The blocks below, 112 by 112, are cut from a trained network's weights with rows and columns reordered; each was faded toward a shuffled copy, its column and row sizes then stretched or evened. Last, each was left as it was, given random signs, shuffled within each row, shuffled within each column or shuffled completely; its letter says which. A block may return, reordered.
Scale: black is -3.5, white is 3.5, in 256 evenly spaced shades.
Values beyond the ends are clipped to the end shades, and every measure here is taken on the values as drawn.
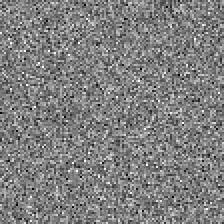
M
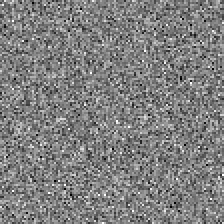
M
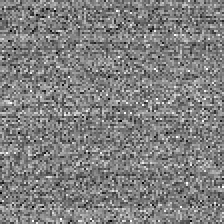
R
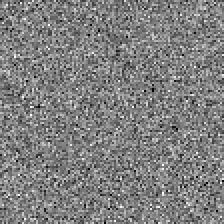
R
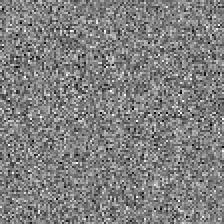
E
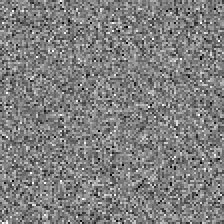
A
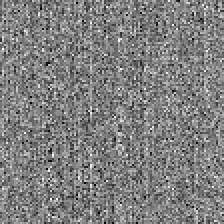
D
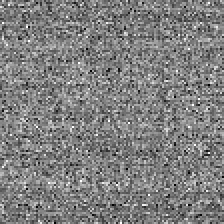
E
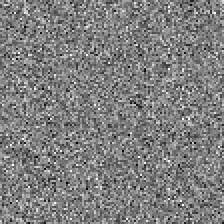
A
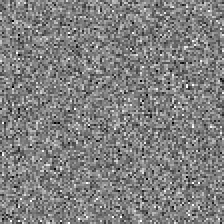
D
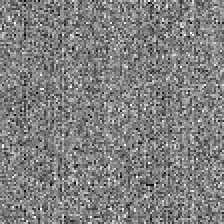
E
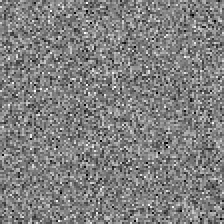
D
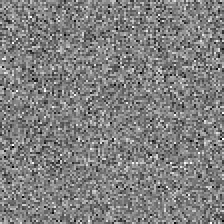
A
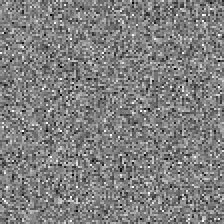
A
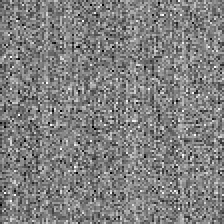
E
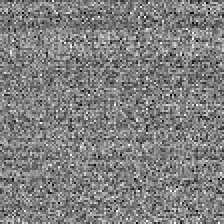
E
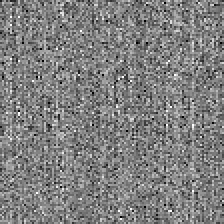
E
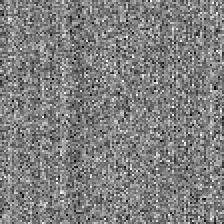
D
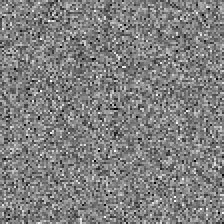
D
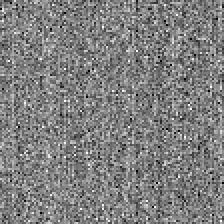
D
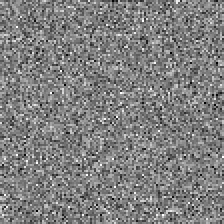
R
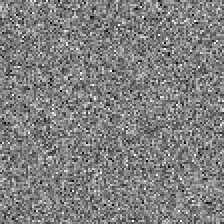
M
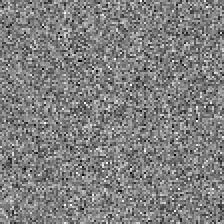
D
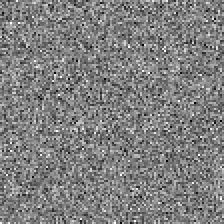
R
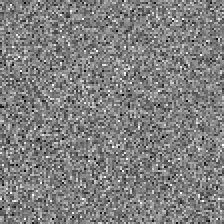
M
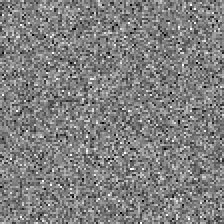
M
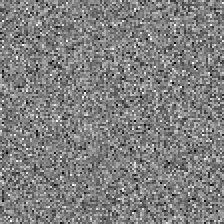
D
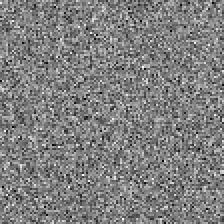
M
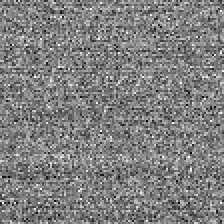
R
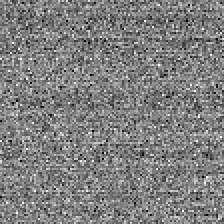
R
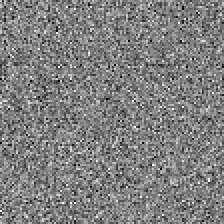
A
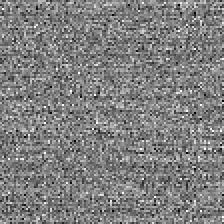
E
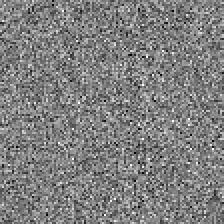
E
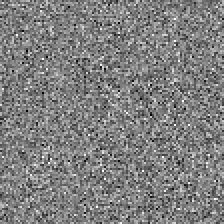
D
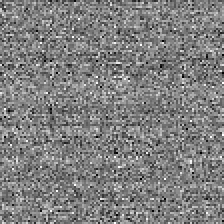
E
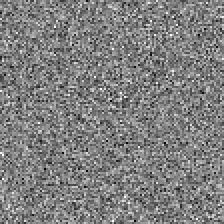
M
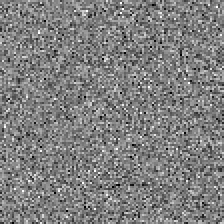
M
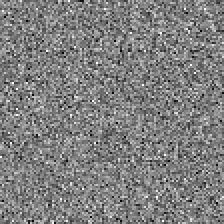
R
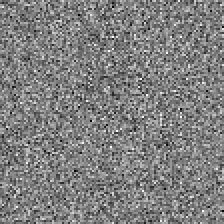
D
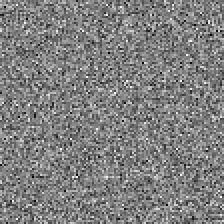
R
